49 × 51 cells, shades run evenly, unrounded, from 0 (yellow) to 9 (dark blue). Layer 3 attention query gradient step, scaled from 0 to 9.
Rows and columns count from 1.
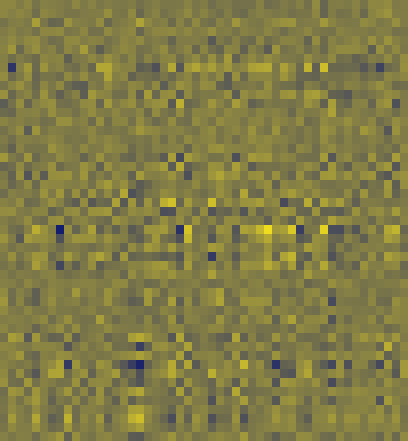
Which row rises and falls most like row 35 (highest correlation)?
32
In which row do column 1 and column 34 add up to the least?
26
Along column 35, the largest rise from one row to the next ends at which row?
41
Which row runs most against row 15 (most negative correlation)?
21
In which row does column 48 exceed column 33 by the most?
8
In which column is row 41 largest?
18
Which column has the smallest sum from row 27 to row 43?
24
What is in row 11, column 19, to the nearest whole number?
3
